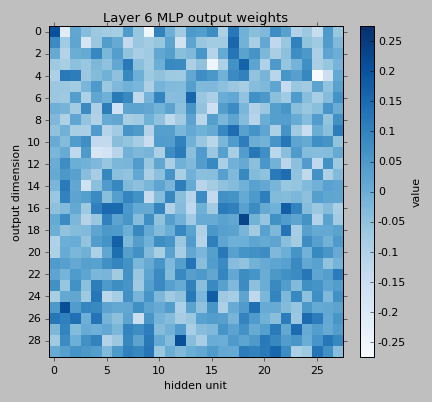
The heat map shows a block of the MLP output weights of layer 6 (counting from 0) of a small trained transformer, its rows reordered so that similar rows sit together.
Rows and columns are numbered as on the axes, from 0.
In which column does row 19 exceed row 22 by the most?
6
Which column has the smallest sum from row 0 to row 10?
9
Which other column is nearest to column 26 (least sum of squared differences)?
20
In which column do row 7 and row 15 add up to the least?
15
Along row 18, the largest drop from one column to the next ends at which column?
23
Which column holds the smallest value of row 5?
22
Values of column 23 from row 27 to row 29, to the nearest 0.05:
0.15 0.05 -0.1
